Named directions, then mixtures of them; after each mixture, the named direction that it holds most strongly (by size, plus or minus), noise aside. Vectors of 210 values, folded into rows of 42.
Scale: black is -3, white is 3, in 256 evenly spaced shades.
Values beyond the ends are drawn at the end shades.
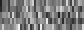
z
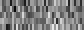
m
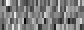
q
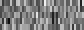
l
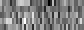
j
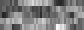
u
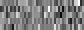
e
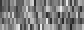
z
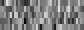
q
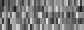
z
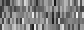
l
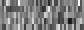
q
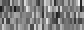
l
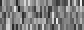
m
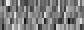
q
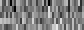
m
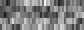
u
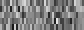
m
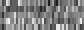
q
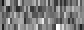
q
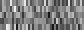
m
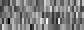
l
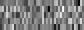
e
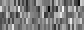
e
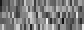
z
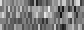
e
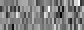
e
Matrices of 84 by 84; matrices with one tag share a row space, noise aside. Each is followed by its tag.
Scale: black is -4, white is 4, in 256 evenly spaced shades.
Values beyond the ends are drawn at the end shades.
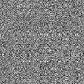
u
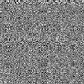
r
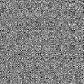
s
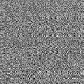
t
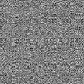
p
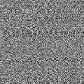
t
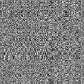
u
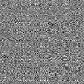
u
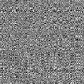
p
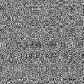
s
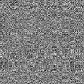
p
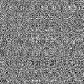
s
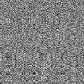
r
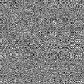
p
